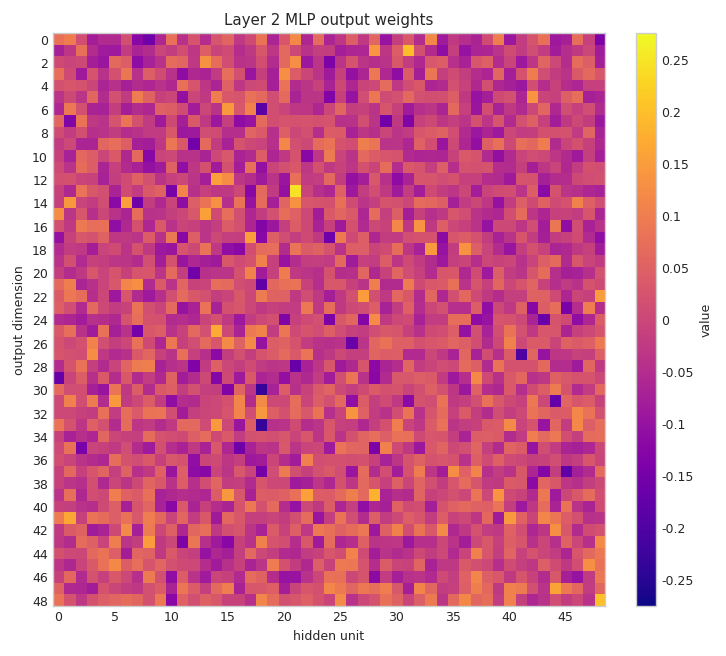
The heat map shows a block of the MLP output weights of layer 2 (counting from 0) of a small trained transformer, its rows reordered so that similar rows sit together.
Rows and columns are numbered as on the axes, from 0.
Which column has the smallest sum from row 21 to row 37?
18
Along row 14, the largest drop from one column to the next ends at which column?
7
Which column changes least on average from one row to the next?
35
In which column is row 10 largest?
24
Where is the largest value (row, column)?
13, 21
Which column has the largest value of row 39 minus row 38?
22
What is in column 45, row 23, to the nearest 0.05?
-0.15
